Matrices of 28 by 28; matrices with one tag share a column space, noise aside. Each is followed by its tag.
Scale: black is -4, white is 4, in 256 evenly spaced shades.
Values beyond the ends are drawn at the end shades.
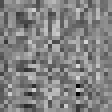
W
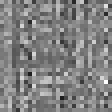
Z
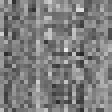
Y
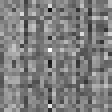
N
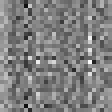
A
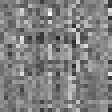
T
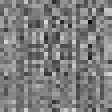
T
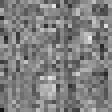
T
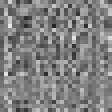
T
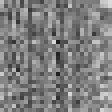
W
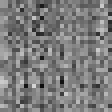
N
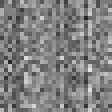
A
